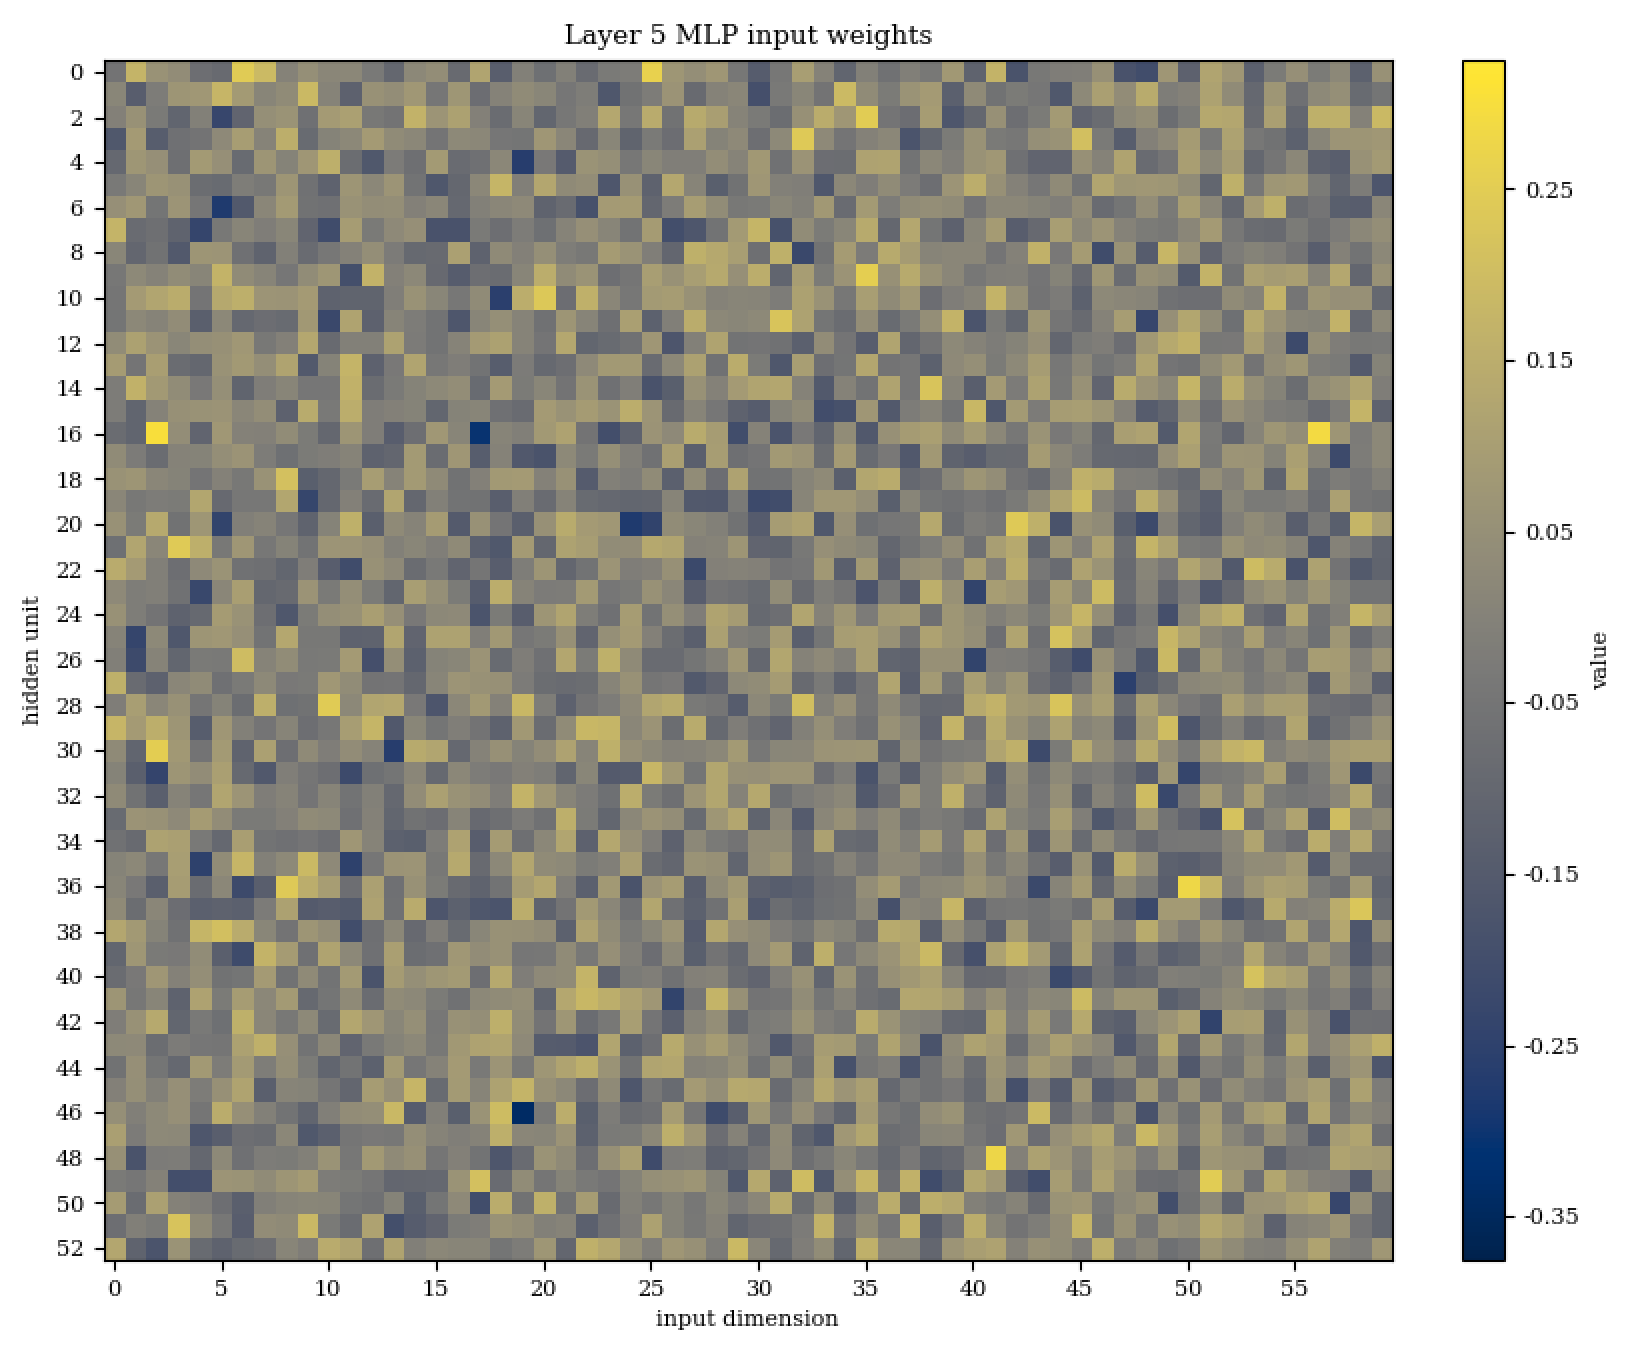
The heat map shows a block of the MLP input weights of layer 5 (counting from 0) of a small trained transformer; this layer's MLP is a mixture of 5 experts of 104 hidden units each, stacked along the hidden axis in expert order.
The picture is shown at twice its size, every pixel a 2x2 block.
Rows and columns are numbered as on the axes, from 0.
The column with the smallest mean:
47
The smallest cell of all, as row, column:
46, 19
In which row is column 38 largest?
14
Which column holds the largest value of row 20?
42
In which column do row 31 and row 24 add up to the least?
2
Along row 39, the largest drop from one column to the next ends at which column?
39
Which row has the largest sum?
30
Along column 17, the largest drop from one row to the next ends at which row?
50
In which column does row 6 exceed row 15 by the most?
33
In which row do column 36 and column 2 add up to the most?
16
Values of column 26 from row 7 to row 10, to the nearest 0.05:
-0.2 -0.1 0.05 0.1
